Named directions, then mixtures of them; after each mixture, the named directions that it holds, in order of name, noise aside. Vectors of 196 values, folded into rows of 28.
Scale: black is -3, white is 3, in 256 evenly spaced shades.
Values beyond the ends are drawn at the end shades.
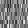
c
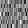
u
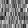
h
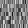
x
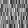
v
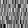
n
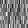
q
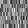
v.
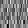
c, v.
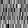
c, n, v.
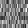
h.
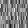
v.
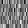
n, u, v.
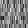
h, q.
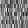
c, u, v.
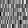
u.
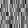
u, v, x.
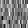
h, n, x.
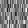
c, h.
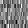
c, n, q.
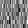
c, q, x.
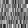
h, n.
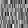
h, u, v.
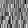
h, u, x.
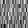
n, q, u.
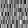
u.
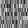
c, u.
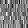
q, v, x.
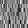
q, x.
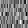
q, u.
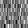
c, n.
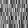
v.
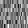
c, n, x.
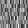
q, v.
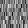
c, n, x.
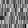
h, q.
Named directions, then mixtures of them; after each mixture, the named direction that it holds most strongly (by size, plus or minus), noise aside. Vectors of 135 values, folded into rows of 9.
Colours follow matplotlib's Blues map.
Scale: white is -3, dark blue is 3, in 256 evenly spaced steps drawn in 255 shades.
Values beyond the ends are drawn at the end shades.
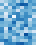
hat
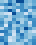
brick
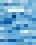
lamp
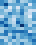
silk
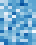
hat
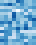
brick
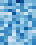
brick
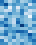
silk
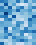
hat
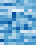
lamp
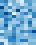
brick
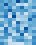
hat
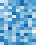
hat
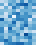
hat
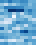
lamp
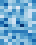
silk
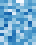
brick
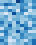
brick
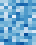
hat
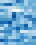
lamp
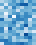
hat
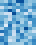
brick
